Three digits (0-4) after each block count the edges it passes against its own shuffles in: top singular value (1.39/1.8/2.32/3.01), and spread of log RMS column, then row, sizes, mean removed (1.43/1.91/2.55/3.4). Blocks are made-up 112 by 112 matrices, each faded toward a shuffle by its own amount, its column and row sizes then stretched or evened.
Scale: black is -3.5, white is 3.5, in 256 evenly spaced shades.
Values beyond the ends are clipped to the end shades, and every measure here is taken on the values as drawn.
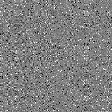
3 1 0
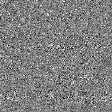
1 1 3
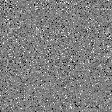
2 0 1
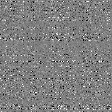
1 2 4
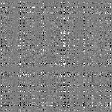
3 4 4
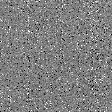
1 2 0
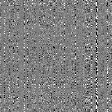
3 4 2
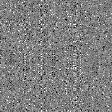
2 2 0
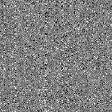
2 2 1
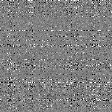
1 3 4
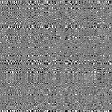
4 3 4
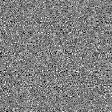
2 0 3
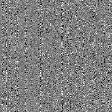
2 4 0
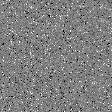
0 2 0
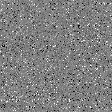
1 1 1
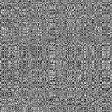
4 3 3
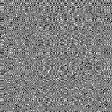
4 1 3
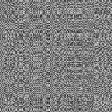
4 3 0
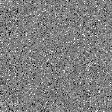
2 2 1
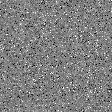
0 0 0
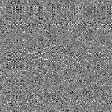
3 0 3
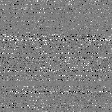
0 0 4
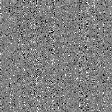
2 3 0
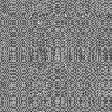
4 0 0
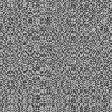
4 2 0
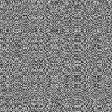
4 1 3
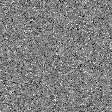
0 0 0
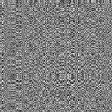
4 4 2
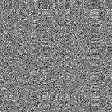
3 0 0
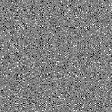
3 1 2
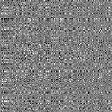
4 3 3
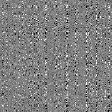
3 4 1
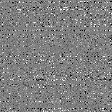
0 2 4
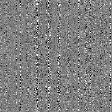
0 4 2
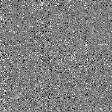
0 3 3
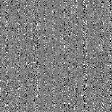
1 4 2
